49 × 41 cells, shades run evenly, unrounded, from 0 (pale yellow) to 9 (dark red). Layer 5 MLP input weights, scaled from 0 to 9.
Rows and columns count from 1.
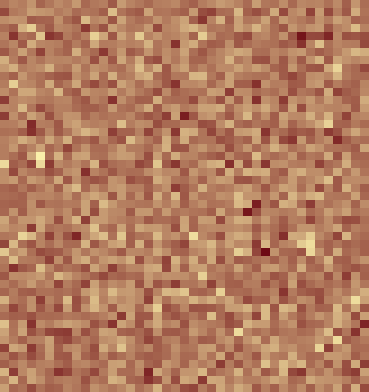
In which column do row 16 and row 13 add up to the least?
37
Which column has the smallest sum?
14
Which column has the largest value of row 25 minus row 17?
21
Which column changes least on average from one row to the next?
15
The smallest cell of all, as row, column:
20, 5
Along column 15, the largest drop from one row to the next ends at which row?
18
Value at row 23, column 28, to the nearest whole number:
6
